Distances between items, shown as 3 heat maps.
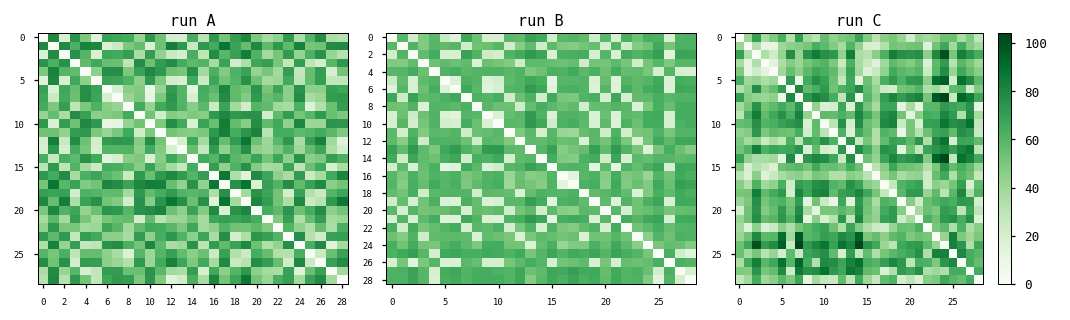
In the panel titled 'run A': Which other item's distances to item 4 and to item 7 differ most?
10
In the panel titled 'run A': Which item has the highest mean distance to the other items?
17
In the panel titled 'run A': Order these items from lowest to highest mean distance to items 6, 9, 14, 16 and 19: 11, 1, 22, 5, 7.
7, 1, 11, 22, 5
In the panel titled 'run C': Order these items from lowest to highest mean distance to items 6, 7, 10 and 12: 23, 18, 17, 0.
0, 17, 18, 23
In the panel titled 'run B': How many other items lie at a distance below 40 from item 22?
5
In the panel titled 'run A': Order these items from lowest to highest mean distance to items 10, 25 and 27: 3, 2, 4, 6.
6, 3, 4, 2
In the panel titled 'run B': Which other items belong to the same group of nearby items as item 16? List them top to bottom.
17
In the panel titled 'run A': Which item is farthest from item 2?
19
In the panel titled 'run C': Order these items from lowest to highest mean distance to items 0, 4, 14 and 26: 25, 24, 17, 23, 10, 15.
15, 25, 17, 23, 10, 24
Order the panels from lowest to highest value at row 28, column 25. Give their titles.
run B, run C, run A
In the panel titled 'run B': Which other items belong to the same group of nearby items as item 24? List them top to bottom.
13
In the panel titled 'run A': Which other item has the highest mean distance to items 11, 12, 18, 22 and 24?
1
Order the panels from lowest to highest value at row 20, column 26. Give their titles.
run C, run B, run A
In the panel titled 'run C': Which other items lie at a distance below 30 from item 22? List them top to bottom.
1, 3, 4, 16, 17
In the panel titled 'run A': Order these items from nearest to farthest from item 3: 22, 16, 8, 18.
18, 8, 16, 22
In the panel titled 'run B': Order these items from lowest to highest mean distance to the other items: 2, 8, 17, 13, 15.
15, 2, 8, 17, 13
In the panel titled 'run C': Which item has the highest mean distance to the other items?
24
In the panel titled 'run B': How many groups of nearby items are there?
6
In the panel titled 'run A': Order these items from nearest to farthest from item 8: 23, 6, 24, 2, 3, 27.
3, 23, 6, 27, 24, 2
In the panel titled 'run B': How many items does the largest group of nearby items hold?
10
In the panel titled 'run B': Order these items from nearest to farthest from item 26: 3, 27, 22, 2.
2, 3, 22, 27
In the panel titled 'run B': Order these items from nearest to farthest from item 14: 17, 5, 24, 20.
20, 17, 24, 5
